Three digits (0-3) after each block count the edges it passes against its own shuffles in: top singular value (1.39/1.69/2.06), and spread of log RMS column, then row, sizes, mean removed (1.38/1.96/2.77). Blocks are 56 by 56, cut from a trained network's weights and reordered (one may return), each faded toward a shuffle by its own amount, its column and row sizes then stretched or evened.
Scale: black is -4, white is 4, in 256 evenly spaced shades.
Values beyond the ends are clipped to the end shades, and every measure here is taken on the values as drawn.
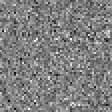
1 1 0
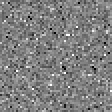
0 0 0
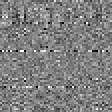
3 0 2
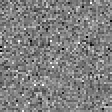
0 0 0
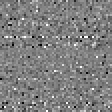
1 0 2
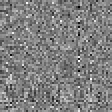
2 1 0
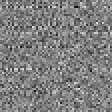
3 0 2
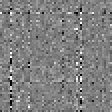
2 2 1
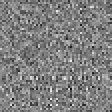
2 1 1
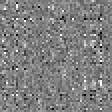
2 2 1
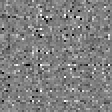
0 1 2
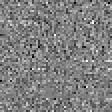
0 1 2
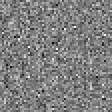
2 1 0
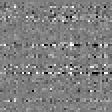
2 1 3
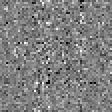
0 2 1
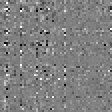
1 2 2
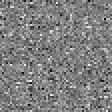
1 1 1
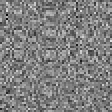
3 1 0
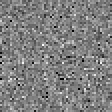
1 1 1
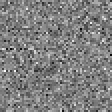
1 0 1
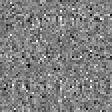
2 1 1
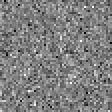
0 0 0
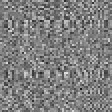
3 1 1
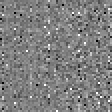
0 2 0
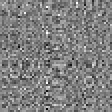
3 1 1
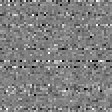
1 0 3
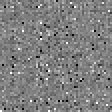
0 1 1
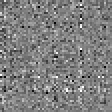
0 2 2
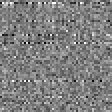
3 0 2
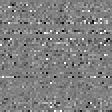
0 0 3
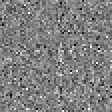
0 1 1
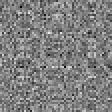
3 1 1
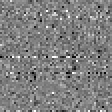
2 1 2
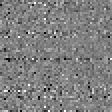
0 1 2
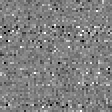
0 0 2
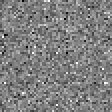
0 0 1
